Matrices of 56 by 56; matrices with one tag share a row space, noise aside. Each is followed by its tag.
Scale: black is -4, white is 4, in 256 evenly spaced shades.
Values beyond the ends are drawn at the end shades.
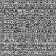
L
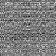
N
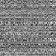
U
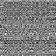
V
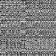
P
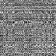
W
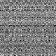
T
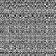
T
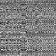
P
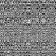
N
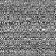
N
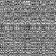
N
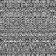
V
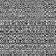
T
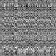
L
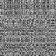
V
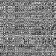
W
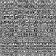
L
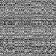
W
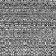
U
